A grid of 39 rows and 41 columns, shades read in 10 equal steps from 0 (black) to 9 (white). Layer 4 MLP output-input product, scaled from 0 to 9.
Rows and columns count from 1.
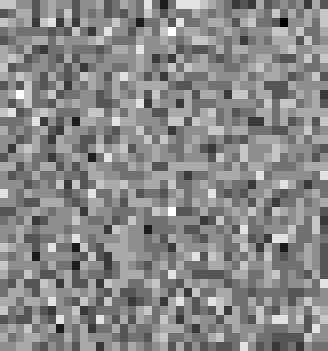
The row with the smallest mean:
39
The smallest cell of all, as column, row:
36, 3
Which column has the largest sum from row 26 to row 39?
31
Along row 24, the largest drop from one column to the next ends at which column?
23
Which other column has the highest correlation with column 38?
33
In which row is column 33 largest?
20
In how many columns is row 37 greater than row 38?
16
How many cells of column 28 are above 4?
27
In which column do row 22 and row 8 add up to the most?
1
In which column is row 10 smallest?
9
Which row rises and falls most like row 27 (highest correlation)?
21
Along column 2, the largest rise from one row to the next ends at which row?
13
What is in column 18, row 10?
6
